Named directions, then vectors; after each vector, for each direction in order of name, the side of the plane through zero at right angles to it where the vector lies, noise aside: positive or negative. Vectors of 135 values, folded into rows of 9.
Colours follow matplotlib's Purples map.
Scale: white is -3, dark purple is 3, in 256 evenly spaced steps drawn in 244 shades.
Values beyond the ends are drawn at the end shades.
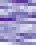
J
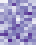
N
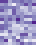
positive, negative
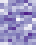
positive, positive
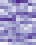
positive, positive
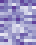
positive, negative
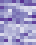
positive, negative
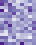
negative, negative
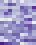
negative, positive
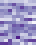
negative, positive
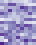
negative, positive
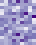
positive, positive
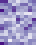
negative, negative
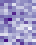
positive, negative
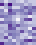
negative, positive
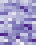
negative, positive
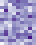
positive, positive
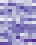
negative, positive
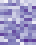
negative, positive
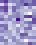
positive, negative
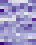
negative, negative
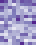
positive, negative
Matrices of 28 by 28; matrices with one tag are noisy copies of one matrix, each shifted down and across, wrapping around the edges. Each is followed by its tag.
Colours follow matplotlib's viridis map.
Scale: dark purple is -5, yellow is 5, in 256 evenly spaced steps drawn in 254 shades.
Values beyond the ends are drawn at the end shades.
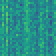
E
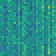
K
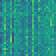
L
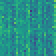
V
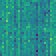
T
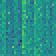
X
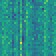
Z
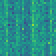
V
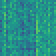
T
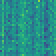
E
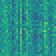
Z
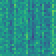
V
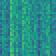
X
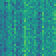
V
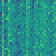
Z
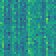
V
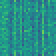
L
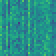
L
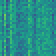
Z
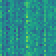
V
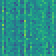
L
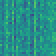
L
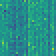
T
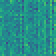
K
